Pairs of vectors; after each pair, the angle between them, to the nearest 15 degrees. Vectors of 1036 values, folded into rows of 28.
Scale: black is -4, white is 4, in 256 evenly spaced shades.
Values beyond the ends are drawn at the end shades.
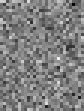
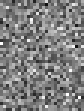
120 degrees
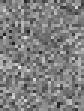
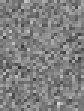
150 degrees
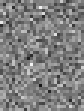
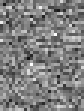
30 degrees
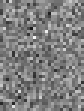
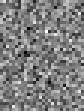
60 degrees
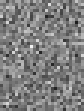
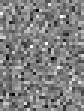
60 degrees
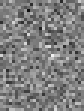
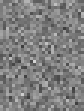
105 degrees
